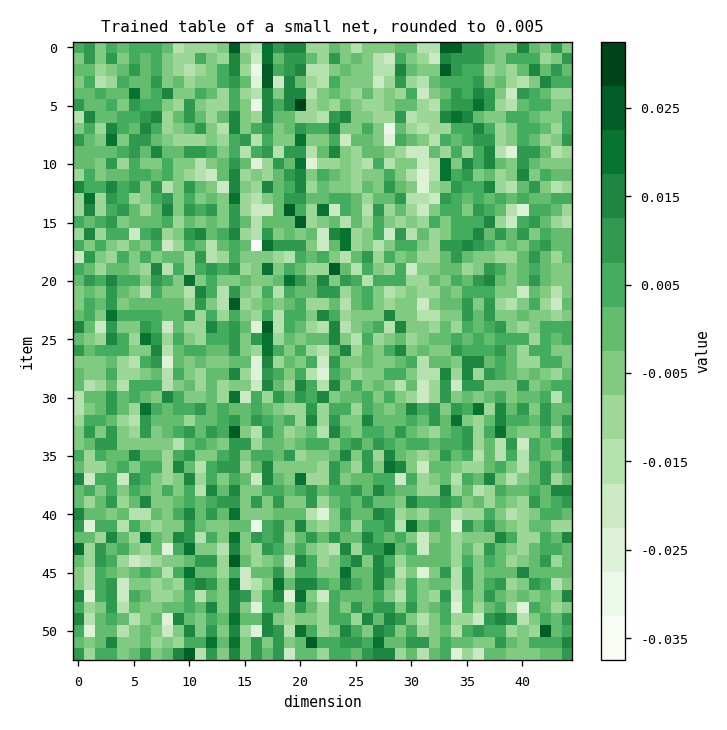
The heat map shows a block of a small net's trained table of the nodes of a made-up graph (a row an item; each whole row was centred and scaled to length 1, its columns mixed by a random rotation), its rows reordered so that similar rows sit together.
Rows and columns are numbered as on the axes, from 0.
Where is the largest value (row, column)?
5, 20
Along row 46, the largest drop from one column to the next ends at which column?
15
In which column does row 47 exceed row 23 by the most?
18
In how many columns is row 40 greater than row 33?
14
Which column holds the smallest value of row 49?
8
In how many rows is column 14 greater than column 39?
48
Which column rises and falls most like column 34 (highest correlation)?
1
